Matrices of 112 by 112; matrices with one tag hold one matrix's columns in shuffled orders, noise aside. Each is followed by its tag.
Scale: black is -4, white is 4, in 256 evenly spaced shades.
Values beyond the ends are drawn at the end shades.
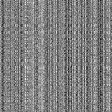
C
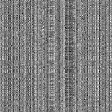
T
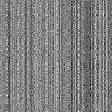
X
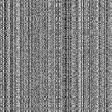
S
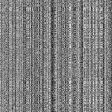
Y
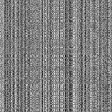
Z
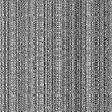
X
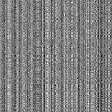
Z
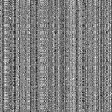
C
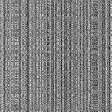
X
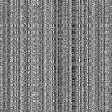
C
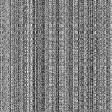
C
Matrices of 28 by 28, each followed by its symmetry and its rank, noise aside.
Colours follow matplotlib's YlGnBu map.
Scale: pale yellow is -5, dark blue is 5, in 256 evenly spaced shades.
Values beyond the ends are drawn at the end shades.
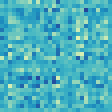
antisymmetric, rank four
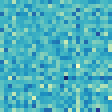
antisymmetric, rank six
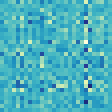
no symmetry, rank three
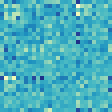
symmetric, rank four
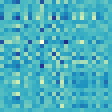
symmetric, rank three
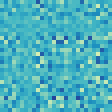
antisymmetric, rank four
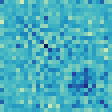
symmetric, rank six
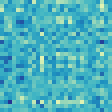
no symmetry, rank four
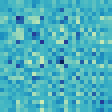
symmetric, rank three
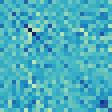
symmetric, rank four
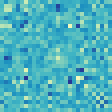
symmetric, rank four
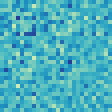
symmetric, rank four
